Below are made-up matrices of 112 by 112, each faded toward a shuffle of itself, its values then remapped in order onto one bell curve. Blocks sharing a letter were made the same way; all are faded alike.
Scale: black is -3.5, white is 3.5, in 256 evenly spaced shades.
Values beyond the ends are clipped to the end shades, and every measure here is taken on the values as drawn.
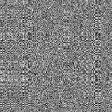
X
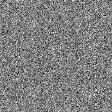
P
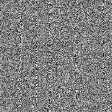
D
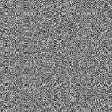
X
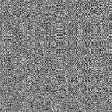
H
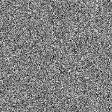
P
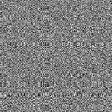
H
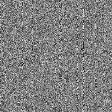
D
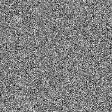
P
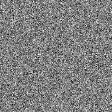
P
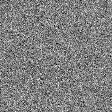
P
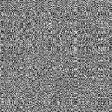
H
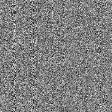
D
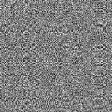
H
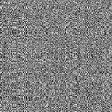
X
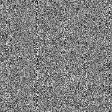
D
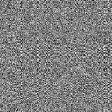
X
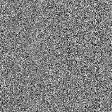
P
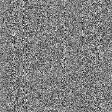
D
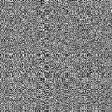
X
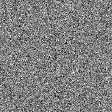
P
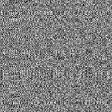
H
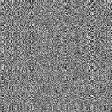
X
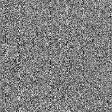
D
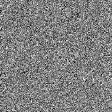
P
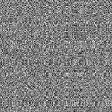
H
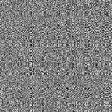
H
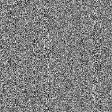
D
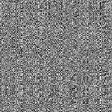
X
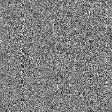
D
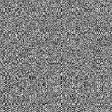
X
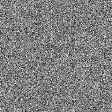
P
